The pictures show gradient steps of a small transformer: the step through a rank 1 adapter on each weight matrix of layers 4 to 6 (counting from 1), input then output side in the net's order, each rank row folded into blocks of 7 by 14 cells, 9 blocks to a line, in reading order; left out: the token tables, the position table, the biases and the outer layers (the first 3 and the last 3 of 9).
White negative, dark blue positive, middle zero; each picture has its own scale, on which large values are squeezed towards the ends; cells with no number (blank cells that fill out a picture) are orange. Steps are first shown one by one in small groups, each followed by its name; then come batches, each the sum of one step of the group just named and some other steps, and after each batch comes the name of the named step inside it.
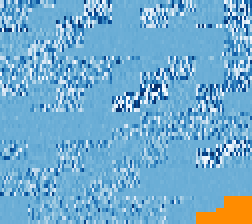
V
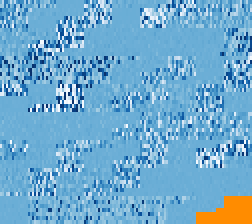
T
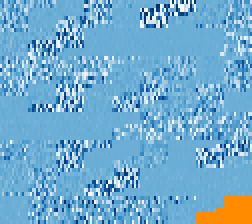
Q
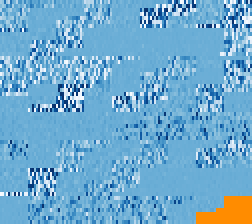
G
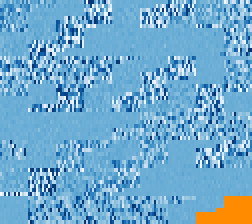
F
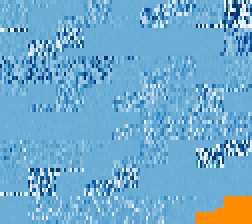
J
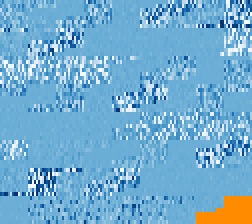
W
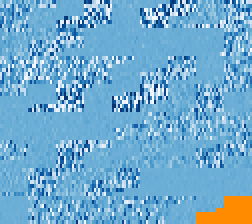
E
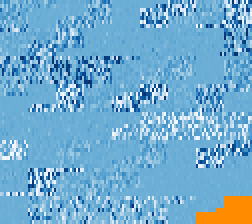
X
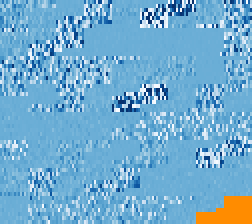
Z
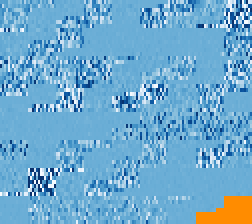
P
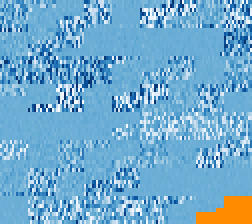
E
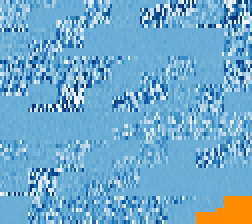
G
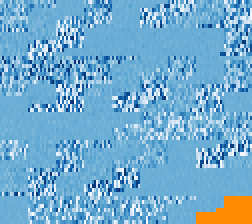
Q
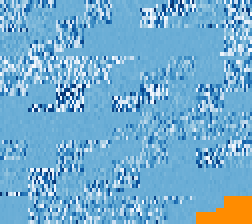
E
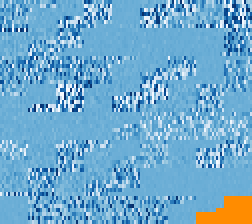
E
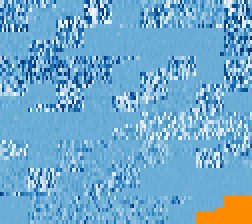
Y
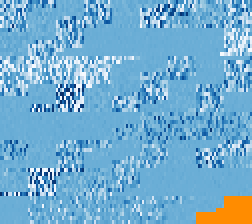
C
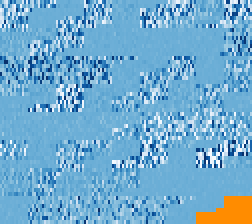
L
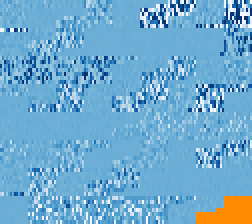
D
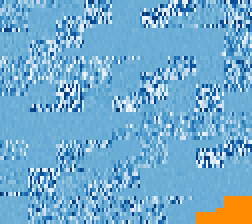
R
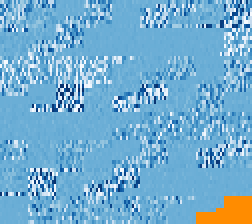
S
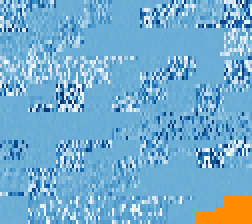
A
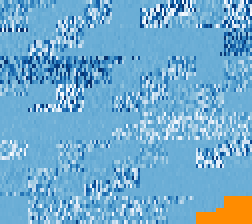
Y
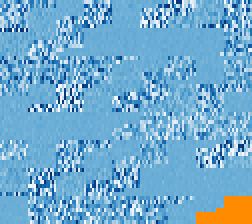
C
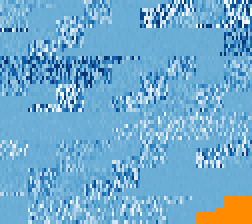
L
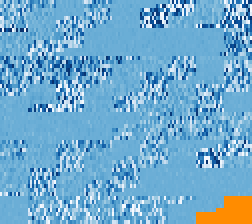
A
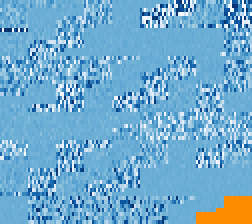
R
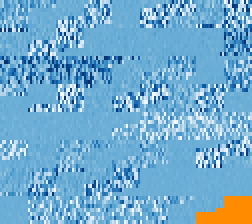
Y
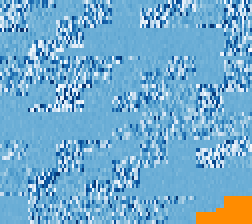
C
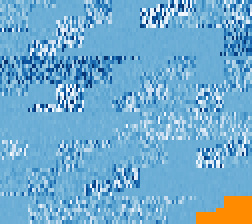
R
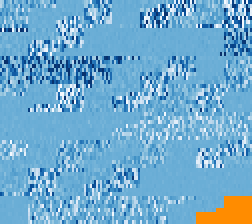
Y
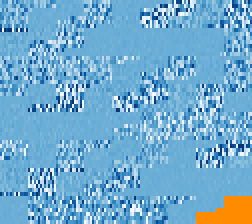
R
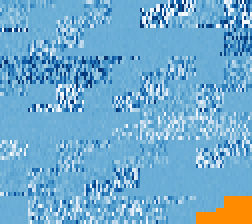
D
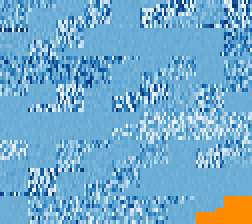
Y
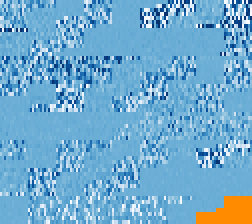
A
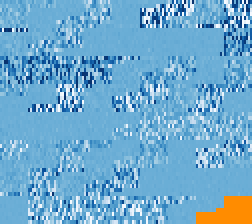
D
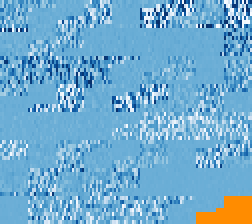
Y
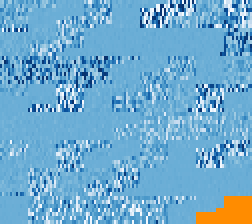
D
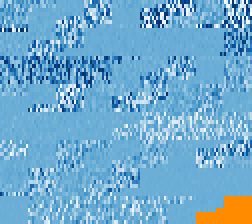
Y
